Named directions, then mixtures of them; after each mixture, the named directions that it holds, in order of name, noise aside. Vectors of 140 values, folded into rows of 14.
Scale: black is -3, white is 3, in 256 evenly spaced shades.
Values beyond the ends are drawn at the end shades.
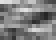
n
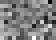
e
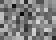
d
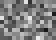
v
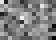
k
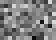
e, v.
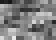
e, n.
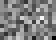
d, e, k.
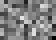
d, k.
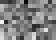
e, n, v.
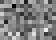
d, e.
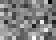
e.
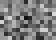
v.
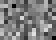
d, e, k.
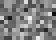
v.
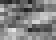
n.
